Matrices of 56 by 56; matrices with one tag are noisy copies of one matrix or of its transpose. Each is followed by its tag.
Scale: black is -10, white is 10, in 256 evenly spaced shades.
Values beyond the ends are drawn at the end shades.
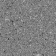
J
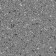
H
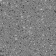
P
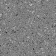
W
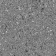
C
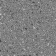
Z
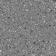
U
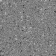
P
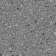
U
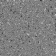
Z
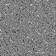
W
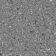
U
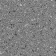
H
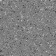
P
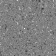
C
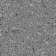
W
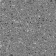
P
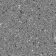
J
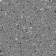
P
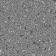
U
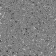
Z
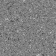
J
